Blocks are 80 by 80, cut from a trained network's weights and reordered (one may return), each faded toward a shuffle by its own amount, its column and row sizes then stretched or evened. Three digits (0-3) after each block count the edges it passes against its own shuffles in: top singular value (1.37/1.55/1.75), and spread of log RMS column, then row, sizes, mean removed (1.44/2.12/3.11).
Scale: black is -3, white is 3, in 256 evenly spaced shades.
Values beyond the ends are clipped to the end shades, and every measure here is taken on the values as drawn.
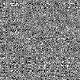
3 2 2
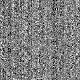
2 1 0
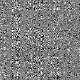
1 3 2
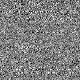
2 0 2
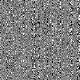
1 3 0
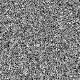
0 1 0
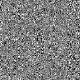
2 2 1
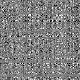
2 1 3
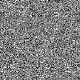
0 0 2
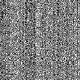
3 0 1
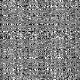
3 0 3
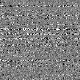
0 1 3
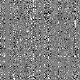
0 3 2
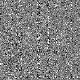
0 2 1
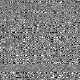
2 1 3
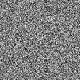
3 0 0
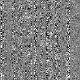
2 3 1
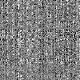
3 2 2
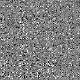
0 2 2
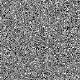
0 2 1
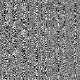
2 3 0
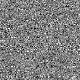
1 0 2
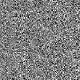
2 2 0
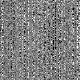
2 3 0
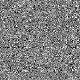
2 1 2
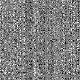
2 2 2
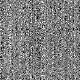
1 2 1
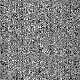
2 1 2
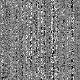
2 3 0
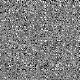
1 2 2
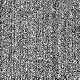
2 0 1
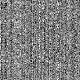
3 2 0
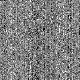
2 2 0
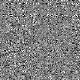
1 2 2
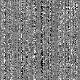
3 3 1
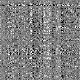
3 2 3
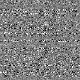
2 1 3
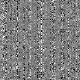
1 3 1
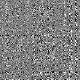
0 3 2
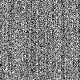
2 0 1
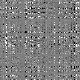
3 3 3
